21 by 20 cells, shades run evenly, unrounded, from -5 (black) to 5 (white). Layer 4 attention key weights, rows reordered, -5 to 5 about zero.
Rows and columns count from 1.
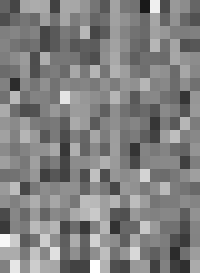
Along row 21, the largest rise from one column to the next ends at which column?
10
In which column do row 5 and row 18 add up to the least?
9
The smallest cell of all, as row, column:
1, 15
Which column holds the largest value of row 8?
7
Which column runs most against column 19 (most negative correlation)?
2
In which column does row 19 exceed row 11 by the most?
5
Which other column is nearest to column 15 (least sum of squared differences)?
20
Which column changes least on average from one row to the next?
13
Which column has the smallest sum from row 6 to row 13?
14
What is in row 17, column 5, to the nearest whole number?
-1
